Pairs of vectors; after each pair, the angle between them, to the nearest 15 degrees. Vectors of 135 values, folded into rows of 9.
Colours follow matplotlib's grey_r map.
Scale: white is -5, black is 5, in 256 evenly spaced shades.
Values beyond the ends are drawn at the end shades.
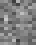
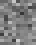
150 degrees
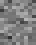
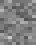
165 degrees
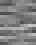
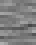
165 degrees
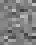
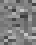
165 degrees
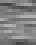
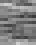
165 degrees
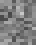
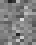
105 degrees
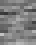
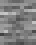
165 degrees
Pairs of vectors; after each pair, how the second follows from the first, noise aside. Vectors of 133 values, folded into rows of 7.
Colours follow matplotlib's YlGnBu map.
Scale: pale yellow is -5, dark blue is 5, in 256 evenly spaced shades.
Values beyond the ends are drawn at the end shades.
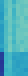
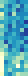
negated, scaled up.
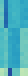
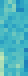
wrapped around, negated, partly zeroed.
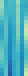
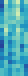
reversed, negated.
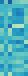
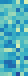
reversed.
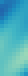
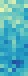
negated.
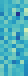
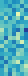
negated.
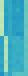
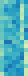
reversed.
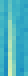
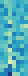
sign-scrambled.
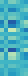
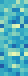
reversed, negated.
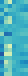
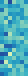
sign-scrambled.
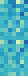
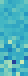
wrapped around, negated, partly zeroed.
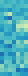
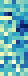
negated, scaled up.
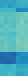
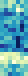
negated, scaled up.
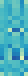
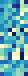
negated, scaled up.
